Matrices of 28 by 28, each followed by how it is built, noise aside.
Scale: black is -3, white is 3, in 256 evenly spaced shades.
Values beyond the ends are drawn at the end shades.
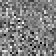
lower triangular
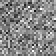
Hankel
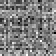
blocks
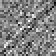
Hankel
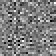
low rank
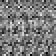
repeating columns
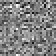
low rank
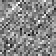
Hankel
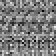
repeating columns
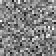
noise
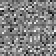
blocks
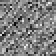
Hankel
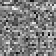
blocks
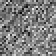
Hankel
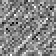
Hankel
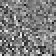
lower triangular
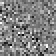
lower triangular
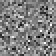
low rank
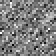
Hankel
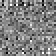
low rank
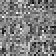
blocks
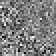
lower triangular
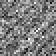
Hankel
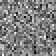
noise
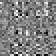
low rank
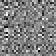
low rank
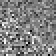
lower triangular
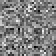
blocks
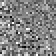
lower triangular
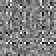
low rank
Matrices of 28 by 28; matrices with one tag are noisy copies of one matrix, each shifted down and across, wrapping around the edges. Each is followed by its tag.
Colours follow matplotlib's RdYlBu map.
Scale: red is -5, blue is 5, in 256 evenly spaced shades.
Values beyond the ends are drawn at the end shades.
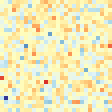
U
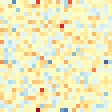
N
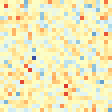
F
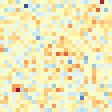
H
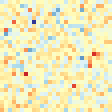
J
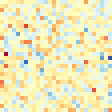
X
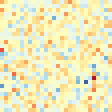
X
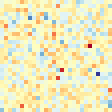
H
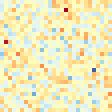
F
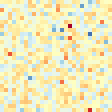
X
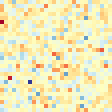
F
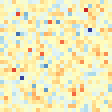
U
